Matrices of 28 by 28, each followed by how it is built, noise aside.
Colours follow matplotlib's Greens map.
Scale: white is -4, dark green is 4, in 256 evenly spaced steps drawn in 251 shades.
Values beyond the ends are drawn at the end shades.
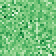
block diagonal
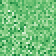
lower triangular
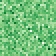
diagonal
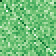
diagonal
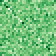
diagonal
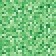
repeating rows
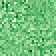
block diagonal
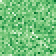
diagonal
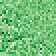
lower triangular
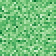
repeating rows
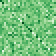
diagonal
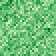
Hankel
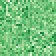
block diagonal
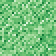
Hankel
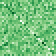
diagonal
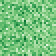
repeating rows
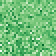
lower triangular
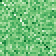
diagonal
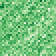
Hankel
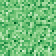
repeating rows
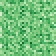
repeating rows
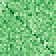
diagonal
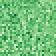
lower triangular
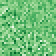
lower triangular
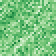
Hankel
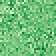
block diagonal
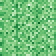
repeating rows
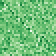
diagonal
